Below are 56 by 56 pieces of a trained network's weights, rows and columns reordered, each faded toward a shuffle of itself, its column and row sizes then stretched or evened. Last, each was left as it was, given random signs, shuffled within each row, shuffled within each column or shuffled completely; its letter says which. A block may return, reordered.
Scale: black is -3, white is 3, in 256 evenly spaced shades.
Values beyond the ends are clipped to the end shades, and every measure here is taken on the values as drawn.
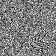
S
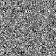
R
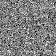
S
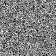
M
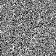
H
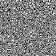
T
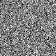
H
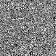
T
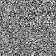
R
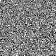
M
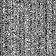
H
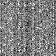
R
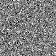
S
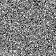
S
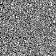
T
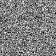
M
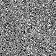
H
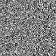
R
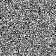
S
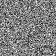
S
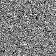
M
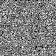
M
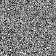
T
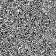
H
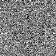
T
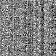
R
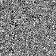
T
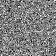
M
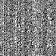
R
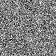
S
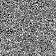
T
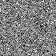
S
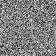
S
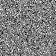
S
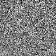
T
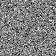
S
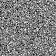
S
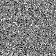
M
